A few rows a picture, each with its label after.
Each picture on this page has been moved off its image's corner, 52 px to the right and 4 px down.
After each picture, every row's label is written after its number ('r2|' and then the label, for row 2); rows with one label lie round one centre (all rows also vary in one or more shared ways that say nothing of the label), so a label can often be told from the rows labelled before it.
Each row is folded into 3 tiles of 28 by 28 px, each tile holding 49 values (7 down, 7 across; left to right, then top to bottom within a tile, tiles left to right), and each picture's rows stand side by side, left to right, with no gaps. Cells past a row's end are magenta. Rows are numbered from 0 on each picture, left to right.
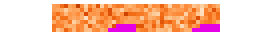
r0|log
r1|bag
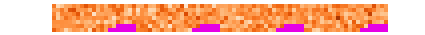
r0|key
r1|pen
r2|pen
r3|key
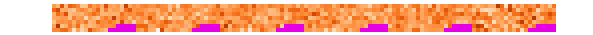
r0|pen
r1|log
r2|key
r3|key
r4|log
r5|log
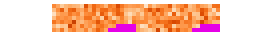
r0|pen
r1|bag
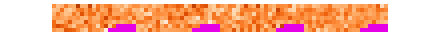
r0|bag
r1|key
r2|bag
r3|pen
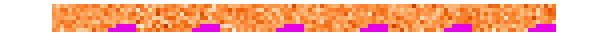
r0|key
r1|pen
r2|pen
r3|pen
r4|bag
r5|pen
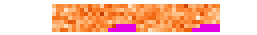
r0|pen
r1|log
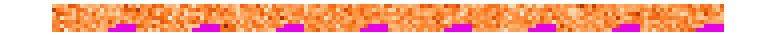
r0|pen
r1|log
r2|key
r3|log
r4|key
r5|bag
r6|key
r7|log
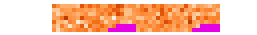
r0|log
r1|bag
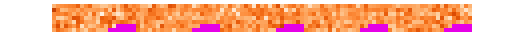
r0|key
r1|log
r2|pen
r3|key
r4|bag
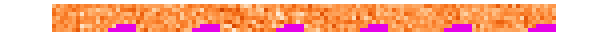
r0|key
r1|pen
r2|pen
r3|bag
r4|pen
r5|bag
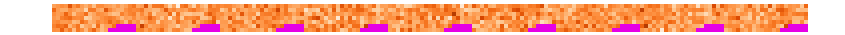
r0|log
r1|log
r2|log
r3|log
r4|bag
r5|log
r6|pen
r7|log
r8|log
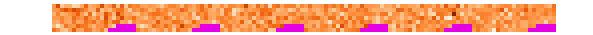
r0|bag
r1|pen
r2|pen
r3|log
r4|bag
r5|log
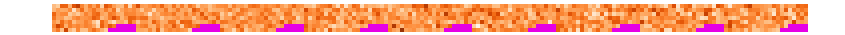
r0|key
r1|bag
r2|pen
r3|log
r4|key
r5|pen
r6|log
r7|bag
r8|key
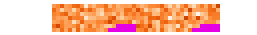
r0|log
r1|log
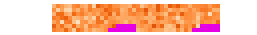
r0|log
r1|key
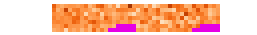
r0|bag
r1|key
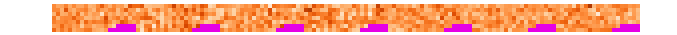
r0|bag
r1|log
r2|pen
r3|pen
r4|bag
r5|pen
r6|key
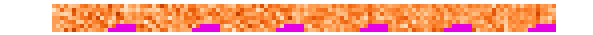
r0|bag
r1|log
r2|pen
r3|log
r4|log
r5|log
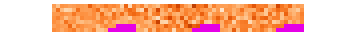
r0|pen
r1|key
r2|key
